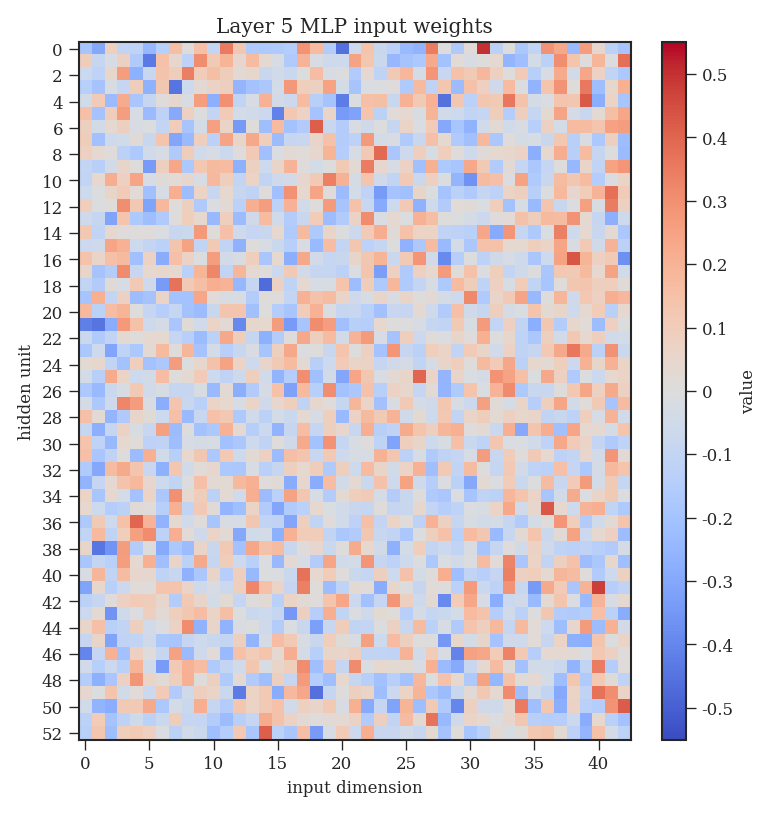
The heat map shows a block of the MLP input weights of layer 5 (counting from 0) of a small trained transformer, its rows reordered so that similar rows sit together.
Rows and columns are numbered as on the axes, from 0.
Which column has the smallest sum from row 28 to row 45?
2
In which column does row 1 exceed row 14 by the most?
42
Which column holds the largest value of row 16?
38
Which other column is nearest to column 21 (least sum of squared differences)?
13
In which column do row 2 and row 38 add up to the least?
1
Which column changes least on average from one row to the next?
27
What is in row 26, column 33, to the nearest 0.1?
0.3
